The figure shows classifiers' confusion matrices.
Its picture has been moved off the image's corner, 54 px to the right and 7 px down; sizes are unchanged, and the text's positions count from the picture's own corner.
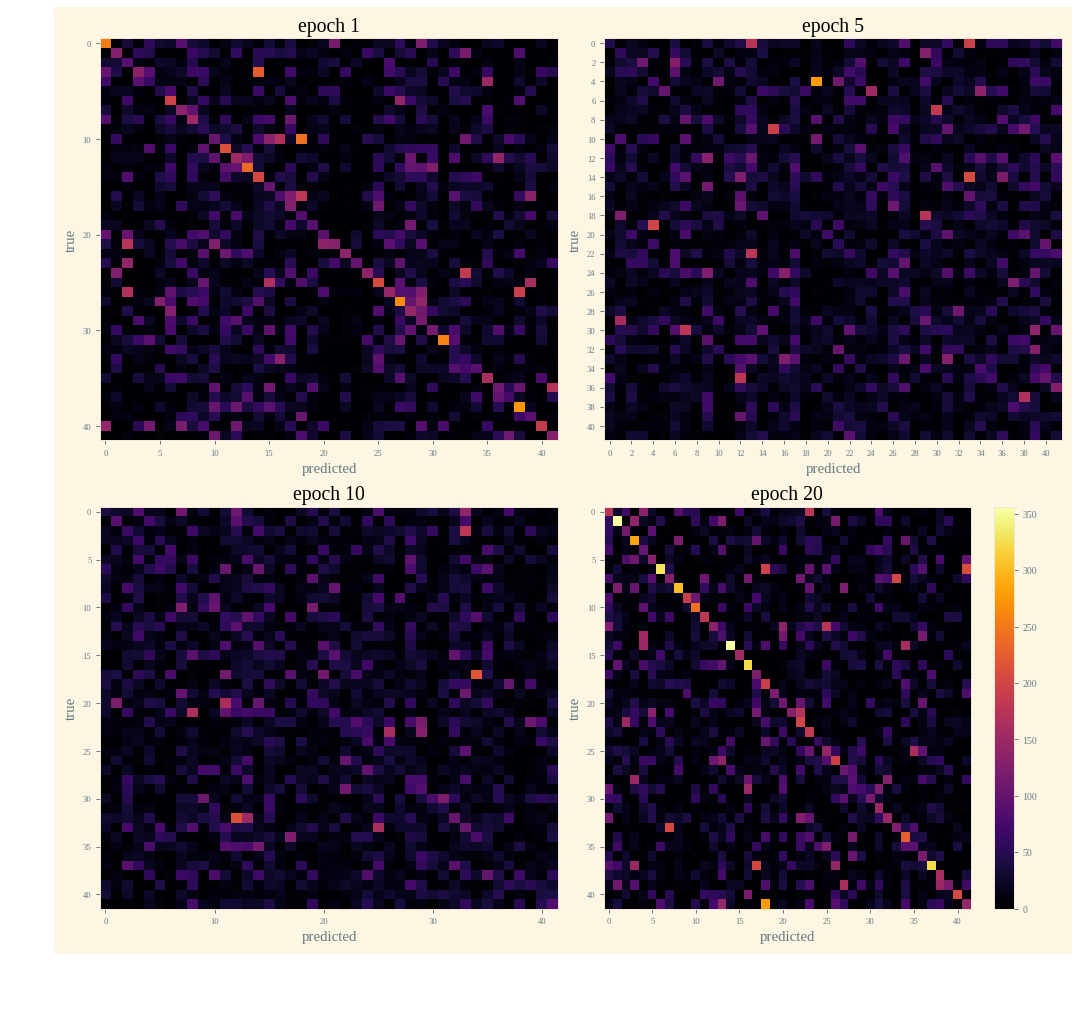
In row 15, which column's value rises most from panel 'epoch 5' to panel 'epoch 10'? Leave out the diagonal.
8
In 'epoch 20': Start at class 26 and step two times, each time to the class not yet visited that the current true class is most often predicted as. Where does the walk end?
4
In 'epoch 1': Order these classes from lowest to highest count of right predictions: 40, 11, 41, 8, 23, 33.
33, 23, 41, 8, 40, 11
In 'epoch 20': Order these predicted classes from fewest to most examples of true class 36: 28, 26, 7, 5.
7, 5, 26, 28
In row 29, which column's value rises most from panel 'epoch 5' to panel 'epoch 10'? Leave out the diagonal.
22
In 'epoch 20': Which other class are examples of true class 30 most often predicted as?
27
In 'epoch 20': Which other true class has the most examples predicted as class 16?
29
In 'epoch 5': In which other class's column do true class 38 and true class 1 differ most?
29
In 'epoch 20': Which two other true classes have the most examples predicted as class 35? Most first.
25, 33
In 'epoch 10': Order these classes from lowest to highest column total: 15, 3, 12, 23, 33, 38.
38, 23, 3, 15, 12, 33
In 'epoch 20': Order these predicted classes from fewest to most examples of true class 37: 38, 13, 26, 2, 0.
38, 2, 13, 0, 26
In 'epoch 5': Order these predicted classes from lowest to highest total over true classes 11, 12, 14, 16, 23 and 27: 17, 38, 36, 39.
38, 39, 17, 36
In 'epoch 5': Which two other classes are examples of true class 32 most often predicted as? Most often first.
39, 21
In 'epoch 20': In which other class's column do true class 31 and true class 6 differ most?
41
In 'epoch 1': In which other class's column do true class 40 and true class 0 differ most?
21
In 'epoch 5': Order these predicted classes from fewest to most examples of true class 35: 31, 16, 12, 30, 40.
30, 16, 31, 40, 12
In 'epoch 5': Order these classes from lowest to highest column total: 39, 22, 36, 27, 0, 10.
10, 0, 36, 22, 27, 39
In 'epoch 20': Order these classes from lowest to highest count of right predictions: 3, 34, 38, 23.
38, 23, 34, 3
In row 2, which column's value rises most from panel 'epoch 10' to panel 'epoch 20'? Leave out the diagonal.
5
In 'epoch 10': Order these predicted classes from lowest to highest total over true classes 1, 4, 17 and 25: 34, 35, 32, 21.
21, 32, 35, 34
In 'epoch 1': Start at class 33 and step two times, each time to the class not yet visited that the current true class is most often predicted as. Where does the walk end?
18
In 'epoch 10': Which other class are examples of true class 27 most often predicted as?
24
